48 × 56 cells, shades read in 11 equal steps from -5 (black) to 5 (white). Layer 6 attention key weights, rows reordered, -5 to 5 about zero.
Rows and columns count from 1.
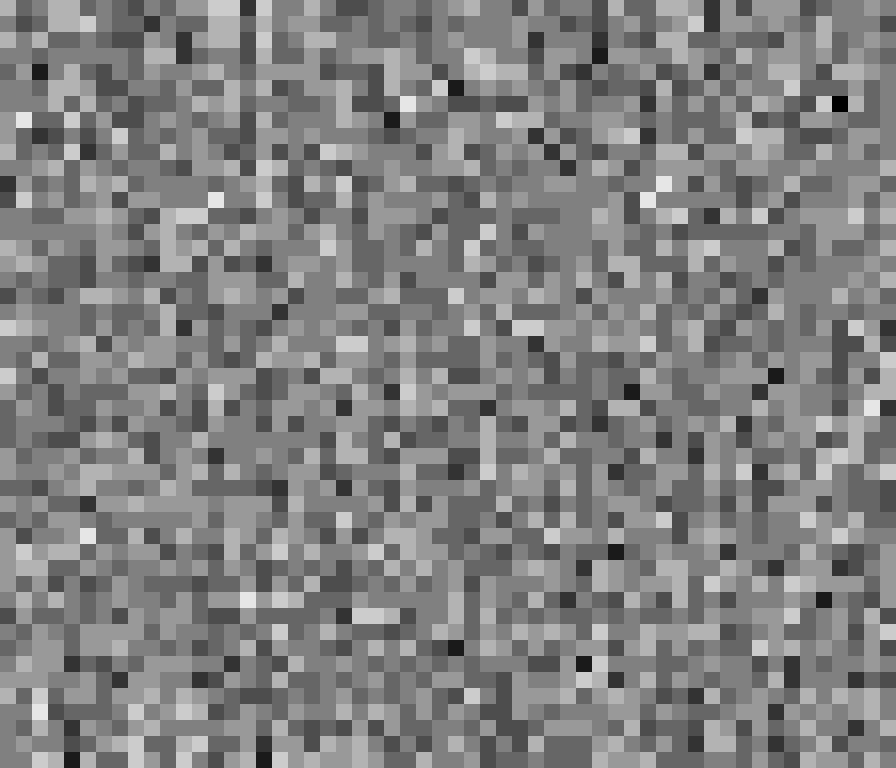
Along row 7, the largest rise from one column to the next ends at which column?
54
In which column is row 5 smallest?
3
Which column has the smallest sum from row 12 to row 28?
47
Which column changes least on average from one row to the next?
43
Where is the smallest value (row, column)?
7, 53
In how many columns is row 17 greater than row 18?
17
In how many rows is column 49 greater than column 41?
18
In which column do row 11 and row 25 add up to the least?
40
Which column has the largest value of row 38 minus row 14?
16
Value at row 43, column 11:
0
